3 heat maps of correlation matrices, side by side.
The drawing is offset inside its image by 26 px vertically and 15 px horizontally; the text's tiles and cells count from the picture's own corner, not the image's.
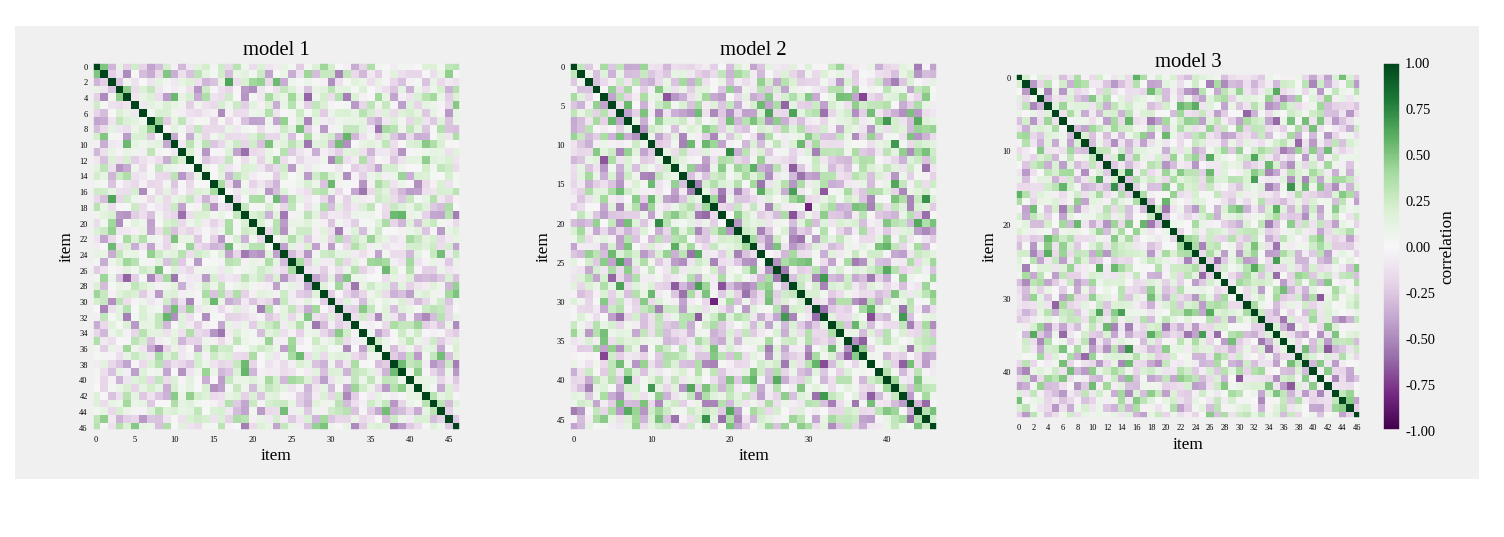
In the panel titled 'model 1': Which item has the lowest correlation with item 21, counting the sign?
31
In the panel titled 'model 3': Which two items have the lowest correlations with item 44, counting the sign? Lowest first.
33, 46
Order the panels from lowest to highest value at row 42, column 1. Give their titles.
model 3, model 1, model 2
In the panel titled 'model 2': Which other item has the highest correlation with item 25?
6
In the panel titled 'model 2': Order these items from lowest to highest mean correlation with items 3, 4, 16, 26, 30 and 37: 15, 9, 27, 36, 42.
27, 15, 42, 36, 9
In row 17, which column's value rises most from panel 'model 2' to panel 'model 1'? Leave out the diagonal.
43
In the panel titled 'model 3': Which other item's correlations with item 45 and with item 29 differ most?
22
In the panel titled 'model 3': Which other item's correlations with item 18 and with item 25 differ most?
8
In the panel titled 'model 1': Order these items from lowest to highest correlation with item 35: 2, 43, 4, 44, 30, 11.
11, 44, 2, 4, 30, 43
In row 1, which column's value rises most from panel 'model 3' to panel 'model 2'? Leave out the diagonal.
19
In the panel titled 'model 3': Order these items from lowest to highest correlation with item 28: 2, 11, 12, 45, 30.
45, 11, 12, 2, 30
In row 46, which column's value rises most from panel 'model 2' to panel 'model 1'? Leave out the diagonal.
0
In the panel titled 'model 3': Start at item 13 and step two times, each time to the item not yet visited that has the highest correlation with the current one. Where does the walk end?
37
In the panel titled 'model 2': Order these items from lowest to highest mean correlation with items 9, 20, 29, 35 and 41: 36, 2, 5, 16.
2, 36, 5, 16
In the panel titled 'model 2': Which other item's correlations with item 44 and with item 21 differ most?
20
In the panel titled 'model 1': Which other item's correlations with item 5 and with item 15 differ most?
18
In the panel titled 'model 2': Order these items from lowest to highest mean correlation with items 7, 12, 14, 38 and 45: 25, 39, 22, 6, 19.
25, 6, 19, 22, 39
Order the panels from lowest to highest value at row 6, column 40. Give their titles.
model 2, model 3, model 1
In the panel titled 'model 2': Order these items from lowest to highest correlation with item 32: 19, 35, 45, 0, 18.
35, 0, 45, 18, 19
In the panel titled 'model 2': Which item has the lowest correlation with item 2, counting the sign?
41
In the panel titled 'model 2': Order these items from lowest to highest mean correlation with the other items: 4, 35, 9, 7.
9, 4, 35, 7
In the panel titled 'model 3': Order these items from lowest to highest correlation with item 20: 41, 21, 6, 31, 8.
21, 31, 41, 6, 8
